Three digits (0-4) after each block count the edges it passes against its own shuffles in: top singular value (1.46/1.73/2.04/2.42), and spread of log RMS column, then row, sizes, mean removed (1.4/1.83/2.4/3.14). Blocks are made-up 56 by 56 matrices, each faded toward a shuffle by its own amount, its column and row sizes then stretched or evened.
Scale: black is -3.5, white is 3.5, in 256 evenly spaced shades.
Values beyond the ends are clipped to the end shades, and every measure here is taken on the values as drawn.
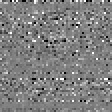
2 0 4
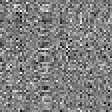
3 2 1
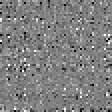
1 2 2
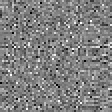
3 0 1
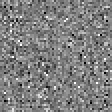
1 2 0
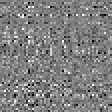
3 2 3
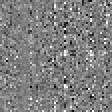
1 3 0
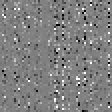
0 4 0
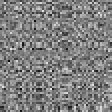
4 1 3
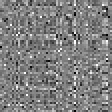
4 2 1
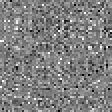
3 0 1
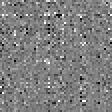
1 2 2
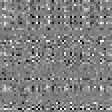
4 2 4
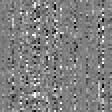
1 4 0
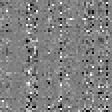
2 4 2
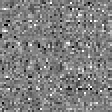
3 1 2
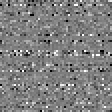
0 0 4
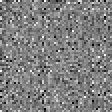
2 2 2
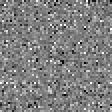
0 1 2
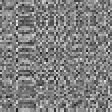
4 3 1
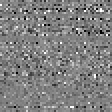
1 1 4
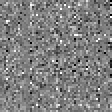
0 3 1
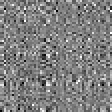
4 2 2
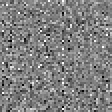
0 2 1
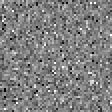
0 1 0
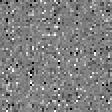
0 2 1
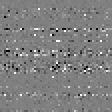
2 1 4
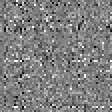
2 2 2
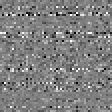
1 1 4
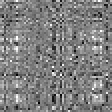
4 3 1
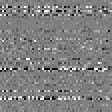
4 0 4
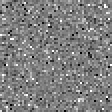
1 0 0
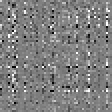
3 4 2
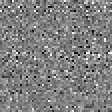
1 1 3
